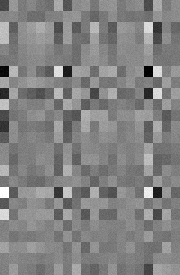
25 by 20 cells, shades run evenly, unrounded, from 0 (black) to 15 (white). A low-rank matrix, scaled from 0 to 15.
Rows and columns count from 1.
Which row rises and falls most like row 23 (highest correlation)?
8
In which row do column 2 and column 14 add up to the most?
7
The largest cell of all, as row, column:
18, 1
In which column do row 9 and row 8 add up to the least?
17
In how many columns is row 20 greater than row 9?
11
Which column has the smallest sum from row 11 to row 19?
9
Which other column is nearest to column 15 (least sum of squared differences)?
4
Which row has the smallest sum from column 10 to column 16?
10
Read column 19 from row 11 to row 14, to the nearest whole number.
5 6 7 7
